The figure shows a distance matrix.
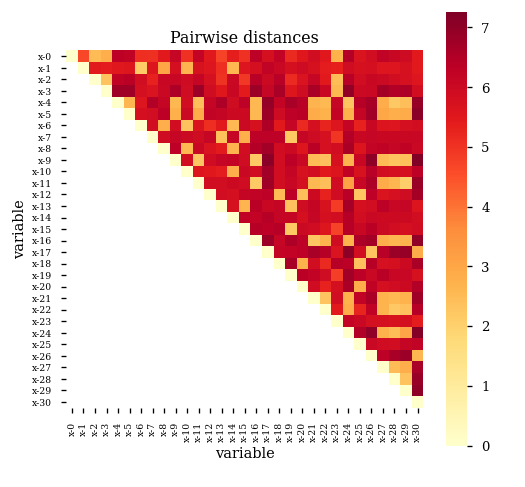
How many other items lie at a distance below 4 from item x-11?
10
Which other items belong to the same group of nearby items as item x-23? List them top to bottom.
x-0, x-2, x-3
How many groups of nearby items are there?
6
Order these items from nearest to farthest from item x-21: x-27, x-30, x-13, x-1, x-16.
x-16, x-27, x-1, x-13, x-30
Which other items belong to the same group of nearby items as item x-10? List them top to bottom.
x-1, x-6, x-8, x-14
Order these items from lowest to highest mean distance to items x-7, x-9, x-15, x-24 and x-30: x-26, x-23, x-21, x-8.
x-21, x-23, x-26, x-8
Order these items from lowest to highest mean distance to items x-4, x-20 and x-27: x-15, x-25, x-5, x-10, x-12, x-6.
x-5, x-12, x-25, x-6, x-10, x-15
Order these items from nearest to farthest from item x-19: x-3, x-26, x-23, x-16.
x-23, x-3, x-26, x-16
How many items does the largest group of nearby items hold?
11
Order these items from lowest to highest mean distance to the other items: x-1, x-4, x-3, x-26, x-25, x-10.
x-4, x-1, x-10, x-25, x-3, x-26
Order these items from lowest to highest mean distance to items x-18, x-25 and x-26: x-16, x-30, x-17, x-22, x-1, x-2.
x-17, x-30, x-22, x-1, x-2, x-16
